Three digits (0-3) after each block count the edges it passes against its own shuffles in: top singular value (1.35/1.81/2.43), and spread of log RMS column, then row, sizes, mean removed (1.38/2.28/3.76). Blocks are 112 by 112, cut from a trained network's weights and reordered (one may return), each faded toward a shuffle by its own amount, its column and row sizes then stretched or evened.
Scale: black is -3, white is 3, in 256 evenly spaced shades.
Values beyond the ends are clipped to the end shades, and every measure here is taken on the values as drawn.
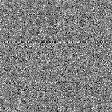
2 0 1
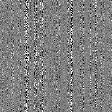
2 3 0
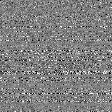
0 0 3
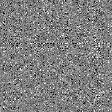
2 2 1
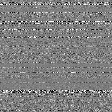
1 0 3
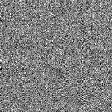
2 1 0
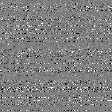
0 1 3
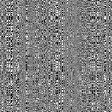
3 3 1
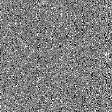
1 2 0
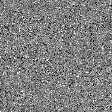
1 1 1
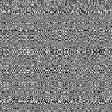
3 1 3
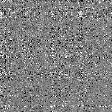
1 2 2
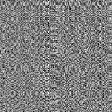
3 2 0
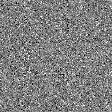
0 1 1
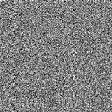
2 1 0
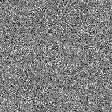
2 0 0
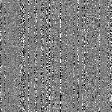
2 3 0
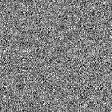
2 1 1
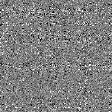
1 2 2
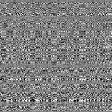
3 0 3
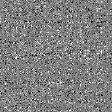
0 2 2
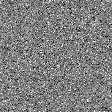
0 0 0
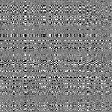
3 2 3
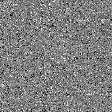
1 1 1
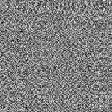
3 0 0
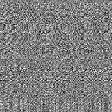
3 0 2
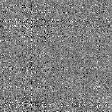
1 2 2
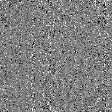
0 2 1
